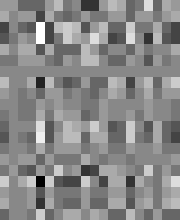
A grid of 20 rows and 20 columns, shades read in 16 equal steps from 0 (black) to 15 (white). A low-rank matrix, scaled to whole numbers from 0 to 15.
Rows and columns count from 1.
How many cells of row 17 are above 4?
15
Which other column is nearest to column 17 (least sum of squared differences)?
13
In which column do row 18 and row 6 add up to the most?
10
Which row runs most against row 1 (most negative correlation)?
6
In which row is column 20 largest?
17
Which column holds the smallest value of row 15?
5
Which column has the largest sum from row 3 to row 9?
11
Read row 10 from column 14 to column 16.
8 8 8
